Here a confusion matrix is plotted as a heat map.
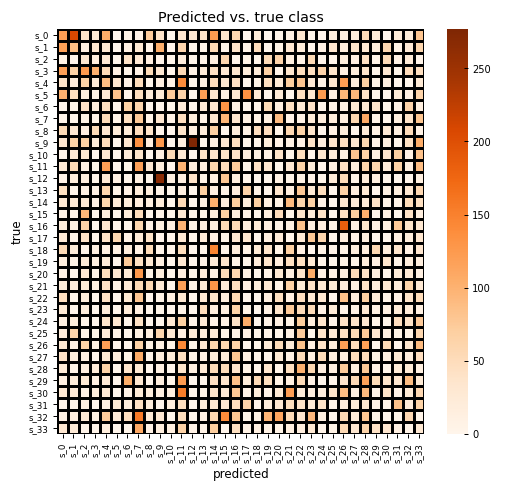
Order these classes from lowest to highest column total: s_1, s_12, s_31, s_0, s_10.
s_10, s_12, s_31, s_1, s_0
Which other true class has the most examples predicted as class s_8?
s_0
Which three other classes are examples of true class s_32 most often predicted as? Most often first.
s_7, s_15, s_20
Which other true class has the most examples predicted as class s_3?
s_8
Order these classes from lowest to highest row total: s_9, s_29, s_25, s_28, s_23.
s_23, s_25, s_28, s_29, s_9
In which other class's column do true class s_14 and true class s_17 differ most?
s_21
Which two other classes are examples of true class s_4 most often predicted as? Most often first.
s_11, s_26
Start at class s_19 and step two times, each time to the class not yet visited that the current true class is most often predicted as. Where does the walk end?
s_15
